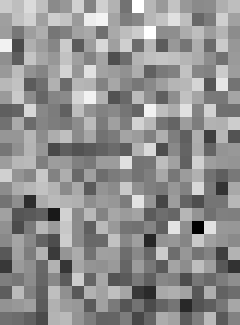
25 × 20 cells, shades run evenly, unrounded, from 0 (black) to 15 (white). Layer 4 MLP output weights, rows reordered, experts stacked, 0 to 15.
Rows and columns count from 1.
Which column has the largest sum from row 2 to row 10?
8
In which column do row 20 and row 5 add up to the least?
19
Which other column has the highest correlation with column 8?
16
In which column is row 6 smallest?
13
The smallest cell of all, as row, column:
18, 17
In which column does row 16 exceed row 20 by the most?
5
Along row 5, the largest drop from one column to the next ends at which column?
10
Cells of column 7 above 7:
21
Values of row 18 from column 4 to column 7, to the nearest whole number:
11 9 12 8
